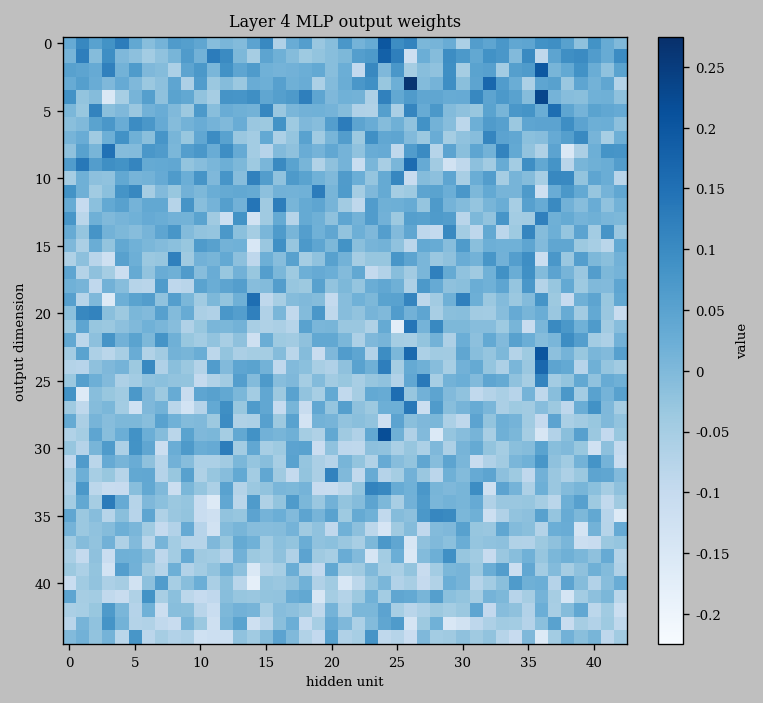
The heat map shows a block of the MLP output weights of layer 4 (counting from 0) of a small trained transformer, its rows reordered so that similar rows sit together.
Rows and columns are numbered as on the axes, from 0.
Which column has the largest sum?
24
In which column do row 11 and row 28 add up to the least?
36
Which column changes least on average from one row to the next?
41
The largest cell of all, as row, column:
3, 26
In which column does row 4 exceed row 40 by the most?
14
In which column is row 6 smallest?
30
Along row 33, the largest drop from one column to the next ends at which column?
32
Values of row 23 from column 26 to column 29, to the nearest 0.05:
0.15 -0.05 -0.05 -0.05
